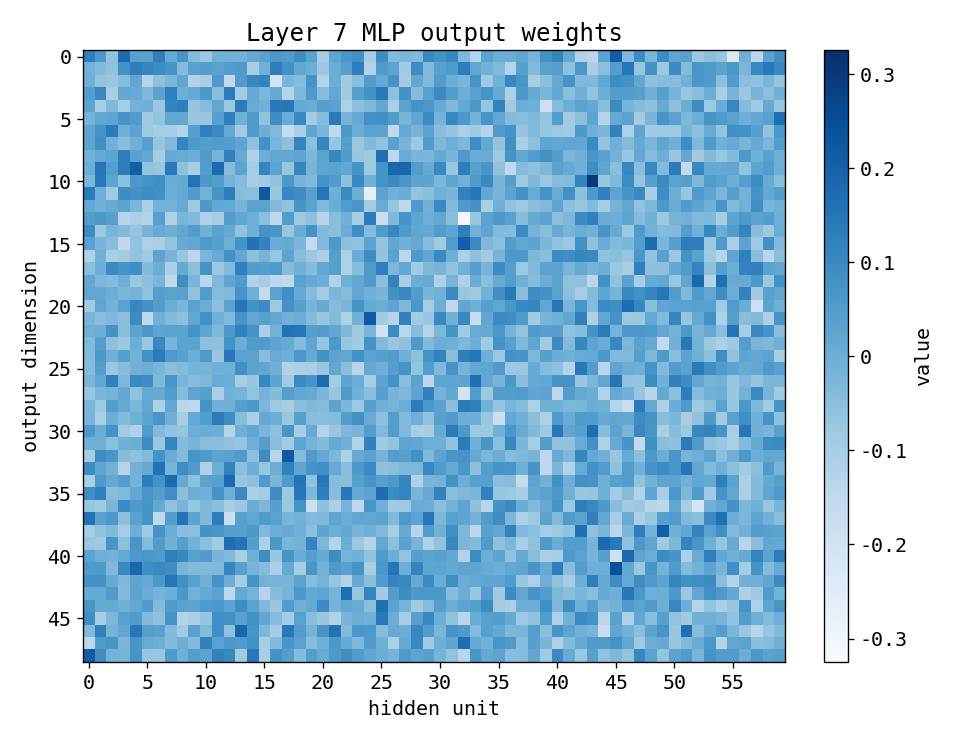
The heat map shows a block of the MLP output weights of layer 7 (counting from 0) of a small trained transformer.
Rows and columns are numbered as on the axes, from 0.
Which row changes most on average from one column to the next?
9
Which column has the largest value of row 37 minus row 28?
8
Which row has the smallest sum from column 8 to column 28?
36
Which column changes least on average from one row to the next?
38
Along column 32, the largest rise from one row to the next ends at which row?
14
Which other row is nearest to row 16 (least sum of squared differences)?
23
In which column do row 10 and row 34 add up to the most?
43
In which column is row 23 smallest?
49
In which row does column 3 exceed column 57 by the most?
0
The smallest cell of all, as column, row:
32, 13
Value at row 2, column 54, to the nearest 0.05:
-0.05
